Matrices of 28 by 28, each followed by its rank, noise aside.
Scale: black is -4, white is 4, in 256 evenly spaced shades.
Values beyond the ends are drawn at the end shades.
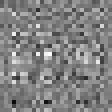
four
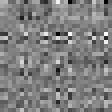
two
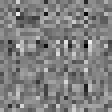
four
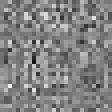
five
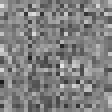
five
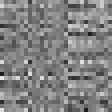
two
